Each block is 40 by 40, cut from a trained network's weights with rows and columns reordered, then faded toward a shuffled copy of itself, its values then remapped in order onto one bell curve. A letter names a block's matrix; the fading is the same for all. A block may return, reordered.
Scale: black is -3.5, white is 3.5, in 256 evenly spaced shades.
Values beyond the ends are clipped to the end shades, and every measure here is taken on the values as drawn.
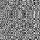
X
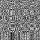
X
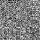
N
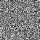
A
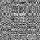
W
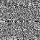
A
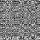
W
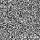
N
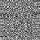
W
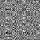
W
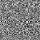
A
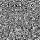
N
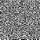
A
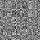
X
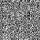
N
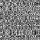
X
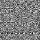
A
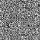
N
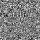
N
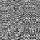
X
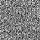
N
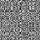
X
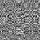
X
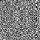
X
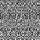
W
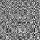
X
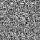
N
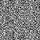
N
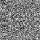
N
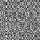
X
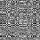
A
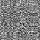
W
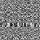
A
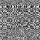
A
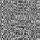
X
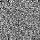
N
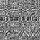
W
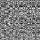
W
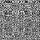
A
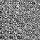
N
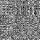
N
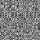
X
